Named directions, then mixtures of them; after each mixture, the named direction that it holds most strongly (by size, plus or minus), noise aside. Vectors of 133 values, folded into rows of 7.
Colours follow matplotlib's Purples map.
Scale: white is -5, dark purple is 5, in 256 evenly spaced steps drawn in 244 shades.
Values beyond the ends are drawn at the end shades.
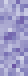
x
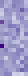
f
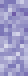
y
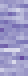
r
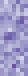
x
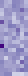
f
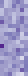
f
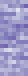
r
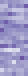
r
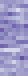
r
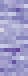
r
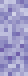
y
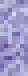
y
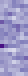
r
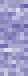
r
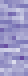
r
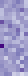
f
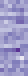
r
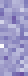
f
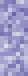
y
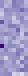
f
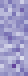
y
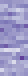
r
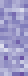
f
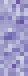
x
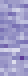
r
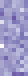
f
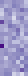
f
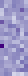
f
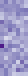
f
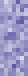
x
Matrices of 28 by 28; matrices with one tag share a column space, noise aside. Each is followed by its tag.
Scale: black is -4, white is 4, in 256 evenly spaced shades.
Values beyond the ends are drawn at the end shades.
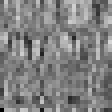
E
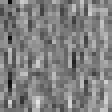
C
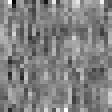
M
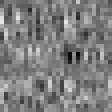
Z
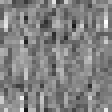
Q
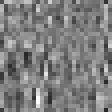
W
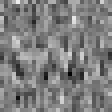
W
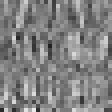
E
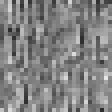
M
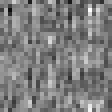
C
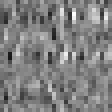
Z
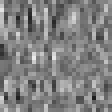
Z
